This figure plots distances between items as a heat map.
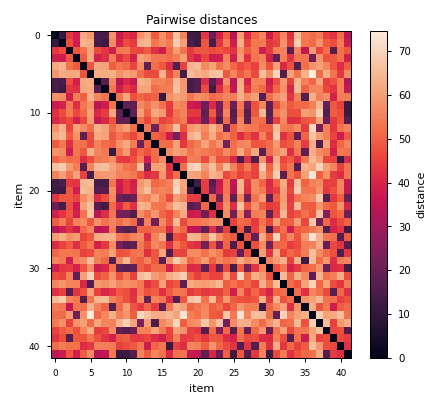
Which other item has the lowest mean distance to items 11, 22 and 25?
41
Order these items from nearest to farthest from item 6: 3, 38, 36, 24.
3, 38, 36, 24
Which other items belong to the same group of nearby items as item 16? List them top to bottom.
26, 28, 40
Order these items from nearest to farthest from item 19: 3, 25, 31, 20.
20, 25, 3, 31
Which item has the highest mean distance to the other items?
36
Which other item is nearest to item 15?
8
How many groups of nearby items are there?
9
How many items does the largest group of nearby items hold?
10
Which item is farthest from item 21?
37
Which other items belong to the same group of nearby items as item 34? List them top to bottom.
4, 13, 17
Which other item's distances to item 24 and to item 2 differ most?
33
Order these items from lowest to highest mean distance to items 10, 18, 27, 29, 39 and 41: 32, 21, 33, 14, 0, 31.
21, 33, 0, 32, 14, 31
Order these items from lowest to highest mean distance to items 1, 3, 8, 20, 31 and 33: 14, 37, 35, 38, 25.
25, 35, 38, 14, 37
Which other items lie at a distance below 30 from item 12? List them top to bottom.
14, 24, 37
